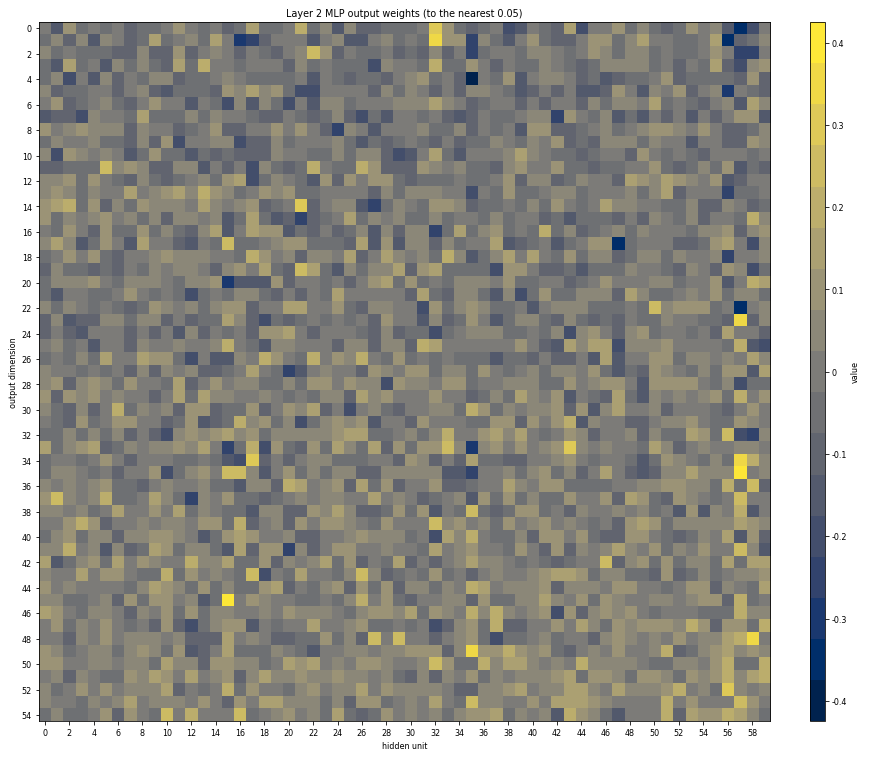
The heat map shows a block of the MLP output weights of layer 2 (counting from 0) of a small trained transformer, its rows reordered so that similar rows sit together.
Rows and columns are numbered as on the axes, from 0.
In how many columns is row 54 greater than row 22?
31
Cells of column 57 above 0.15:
12
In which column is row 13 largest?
13
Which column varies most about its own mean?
57
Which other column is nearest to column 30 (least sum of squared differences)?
36
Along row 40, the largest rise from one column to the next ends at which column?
33
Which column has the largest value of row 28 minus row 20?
15
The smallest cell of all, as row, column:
4, 35
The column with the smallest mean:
7
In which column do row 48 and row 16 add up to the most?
58
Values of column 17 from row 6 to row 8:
-0.15 -0.05 0
